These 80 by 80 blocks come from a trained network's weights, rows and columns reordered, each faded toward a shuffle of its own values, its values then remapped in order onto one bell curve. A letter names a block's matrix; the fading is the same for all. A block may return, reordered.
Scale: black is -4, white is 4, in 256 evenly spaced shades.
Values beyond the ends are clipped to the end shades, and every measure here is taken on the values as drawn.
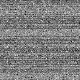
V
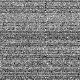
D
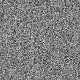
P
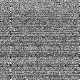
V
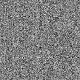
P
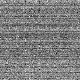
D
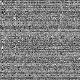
V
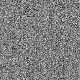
P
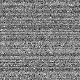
V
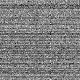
D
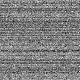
D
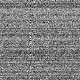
V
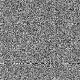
P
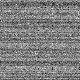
D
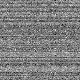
D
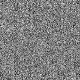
P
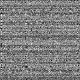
V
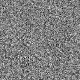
P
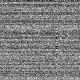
D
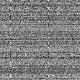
V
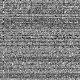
V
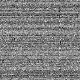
D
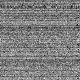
D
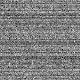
D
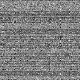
V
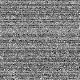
V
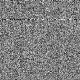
P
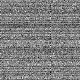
D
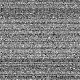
D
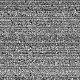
V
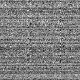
V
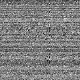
D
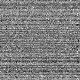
D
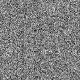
P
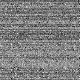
V
